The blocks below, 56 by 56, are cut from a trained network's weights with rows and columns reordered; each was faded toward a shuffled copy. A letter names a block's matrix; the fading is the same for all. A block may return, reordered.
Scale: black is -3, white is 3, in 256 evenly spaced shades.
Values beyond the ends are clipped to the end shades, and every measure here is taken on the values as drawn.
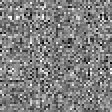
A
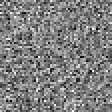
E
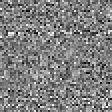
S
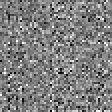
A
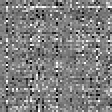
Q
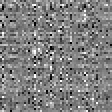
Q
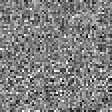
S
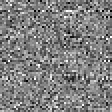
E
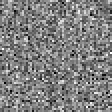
S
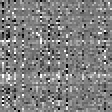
Q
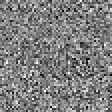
E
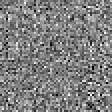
A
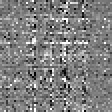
Q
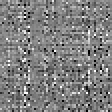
Q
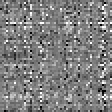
Q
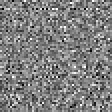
E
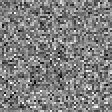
S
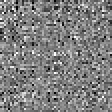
A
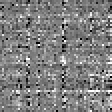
Q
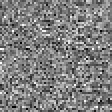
E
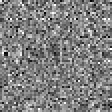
S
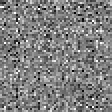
A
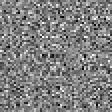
S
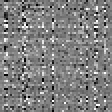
Q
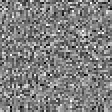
S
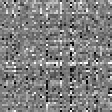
Q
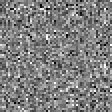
A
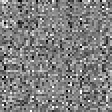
A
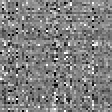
Q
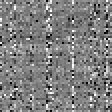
Q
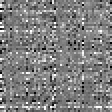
Q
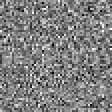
S
